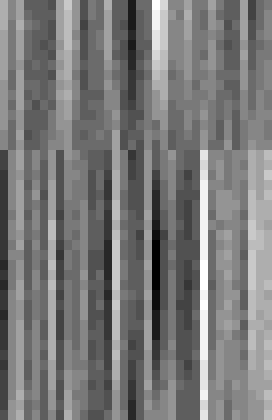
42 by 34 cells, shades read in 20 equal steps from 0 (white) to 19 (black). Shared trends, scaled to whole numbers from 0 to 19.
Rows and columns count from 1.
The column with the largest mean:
17
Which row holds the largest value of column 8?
26
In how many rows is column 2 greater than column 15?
32
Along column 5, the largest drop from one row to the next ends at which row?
16
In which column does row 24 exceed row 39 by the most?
20
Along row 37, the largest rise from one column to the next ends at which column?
27
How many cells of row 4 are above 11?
11
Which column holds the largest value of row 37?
1
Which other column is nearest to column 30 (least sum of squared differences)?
5
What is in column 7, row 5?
12
